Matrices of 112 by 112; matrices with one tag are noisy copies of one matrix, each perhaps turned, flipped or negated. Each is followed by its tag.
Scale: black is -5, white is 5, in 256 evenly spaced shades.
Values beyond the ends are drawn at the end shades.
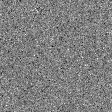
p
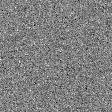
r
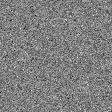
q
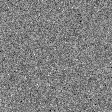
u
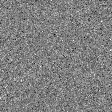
u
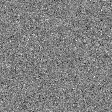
q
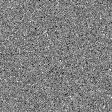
r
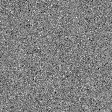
q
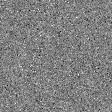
q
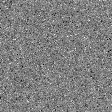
u
